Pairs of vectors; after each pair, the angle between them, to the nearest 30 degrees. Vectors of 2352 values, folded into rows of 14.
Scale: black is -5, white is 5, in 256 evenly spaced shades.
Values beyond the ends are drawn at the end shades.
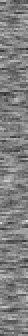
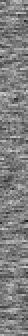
150 degrees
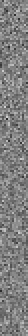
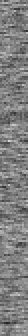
120 degrees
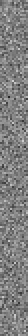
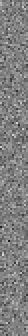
120 degrees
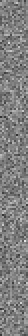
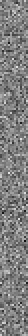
150 degrees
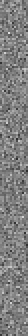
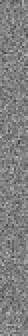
120 degrees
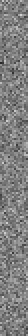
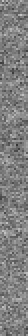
30 degrees
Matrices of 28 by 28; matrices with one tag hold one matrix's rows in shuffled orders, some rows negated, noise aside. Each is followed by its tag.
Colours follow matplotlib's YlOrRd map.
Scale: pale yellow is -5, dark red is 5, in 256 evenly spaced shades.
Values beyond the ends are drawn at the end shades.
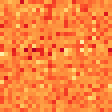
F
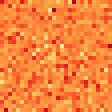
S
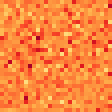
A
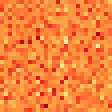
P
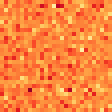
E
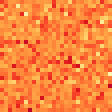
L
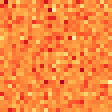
S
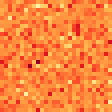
A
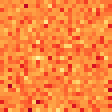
A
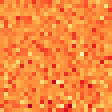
E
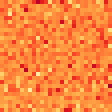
A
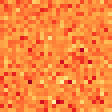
E
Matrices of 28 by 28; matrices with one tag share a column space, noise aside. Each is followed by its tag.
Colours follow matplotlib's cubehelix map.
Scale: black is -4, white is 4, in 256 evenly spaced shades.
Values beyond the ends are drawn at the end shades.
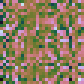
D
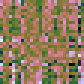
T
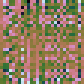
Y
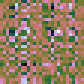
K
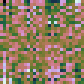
Y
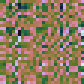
K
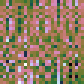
T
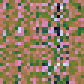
K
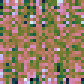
Y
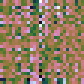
Y
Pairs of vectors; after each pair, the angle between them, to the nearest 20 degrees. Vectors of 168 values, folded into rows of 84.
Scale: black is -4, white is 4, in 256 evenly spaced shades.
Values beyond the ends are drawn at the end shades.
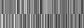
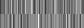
100 degrees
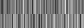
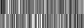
100 degrees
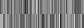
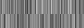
60 degrees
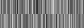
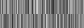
160 degrees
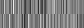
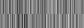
60 degrees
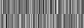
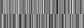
140 degrees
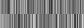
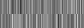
120 degrees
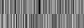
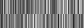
100 degrees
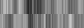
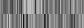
120 degrees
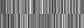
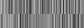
140 degrees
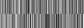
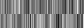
40 degrees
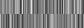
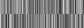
60 degrees
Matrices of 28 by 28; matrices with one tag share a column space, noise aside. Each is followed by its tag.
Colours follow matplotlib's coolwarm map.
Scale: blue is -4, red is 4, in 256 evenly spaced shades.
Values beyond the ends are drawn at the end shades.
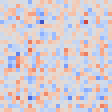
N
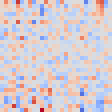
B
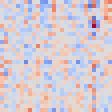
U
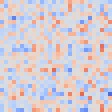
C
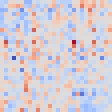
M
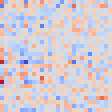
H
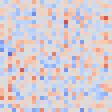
N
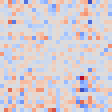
B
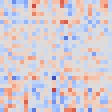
B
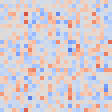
N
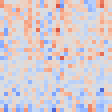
M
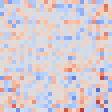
B
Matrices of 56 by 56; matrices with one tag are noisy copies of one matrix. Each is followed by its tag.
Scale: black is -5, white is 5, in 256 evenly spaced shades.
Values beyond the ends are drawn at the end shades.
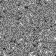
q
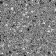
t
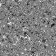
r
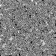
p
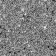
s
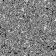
s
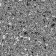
r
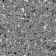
s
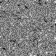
q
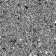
q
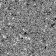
r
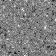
s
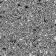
q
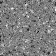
t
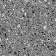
s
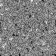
p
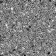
t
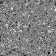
t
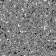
s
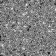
t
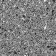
s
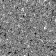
s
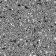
q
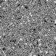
q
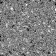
t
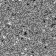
r
